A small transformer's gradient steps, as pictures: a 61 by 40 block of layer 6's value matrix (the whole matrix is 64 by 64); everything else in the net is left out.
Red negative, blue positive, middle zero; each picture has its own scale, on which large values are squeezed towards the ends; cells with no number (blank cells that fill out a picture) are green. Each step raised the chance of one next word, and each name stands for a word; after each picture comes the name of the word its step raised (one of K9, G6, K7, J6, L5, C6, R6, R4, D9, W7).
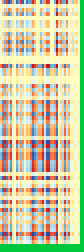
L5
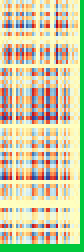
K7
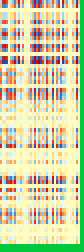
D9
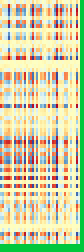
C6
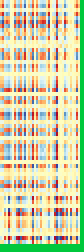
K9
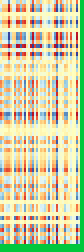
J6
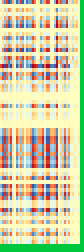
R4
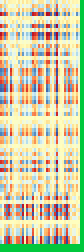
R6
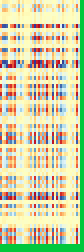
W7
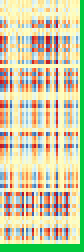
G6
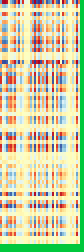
G6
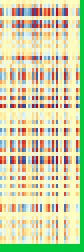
C6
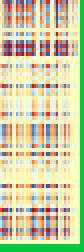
J6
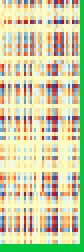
J6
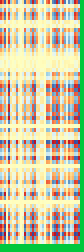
L5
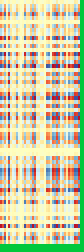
K7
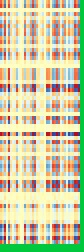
K9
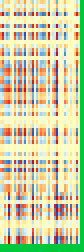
R6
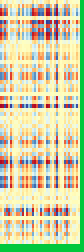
C6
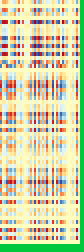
J6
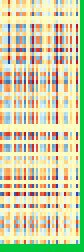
G6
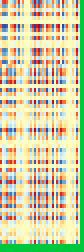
R6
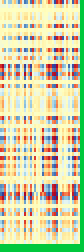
R4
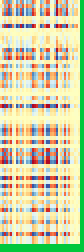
C6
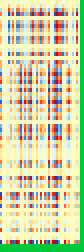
R6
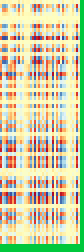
R4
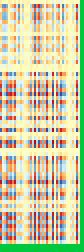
L5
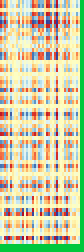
K9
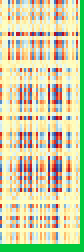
K9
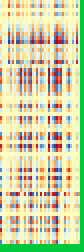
G6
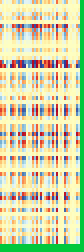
W7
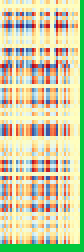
R6
